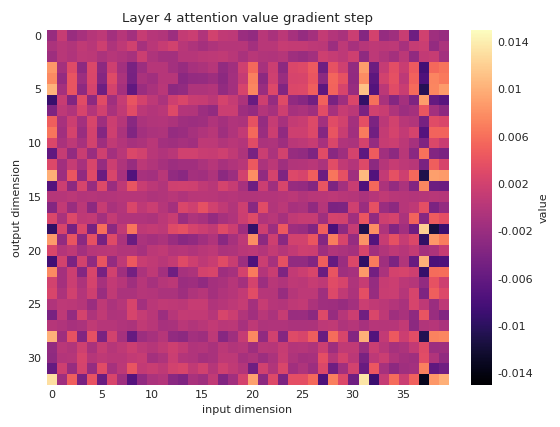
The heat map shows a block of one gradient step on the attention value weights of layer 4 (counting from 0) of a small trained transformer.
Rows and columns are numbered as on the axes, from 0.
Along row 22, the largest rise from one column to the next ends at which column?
38
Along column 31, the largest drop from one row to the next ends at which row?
6
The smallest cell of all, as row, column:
32, 37
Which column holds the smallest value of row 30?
31
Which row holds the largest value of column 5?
18
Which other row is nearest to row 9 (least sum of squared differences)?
3
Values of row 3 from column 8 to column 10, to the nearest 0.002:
-0.004 -0.002 0
